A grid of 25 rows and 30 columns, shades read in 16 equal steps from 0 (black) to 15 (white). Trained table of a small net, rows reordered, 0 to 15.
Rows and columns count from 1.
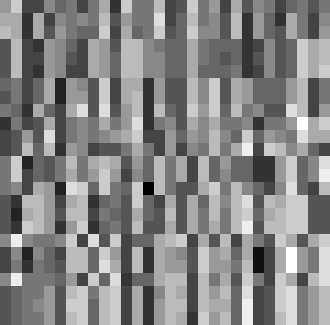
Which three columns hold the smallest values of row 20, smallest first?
24, 3, 14
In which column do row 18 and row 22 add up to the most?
23
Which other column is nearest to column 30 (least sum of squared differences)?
19
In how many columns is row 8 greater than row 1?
15
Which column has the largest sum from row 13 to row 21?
27
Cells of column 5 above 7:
16
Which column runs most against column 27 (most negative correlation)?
12
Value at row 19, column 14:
6
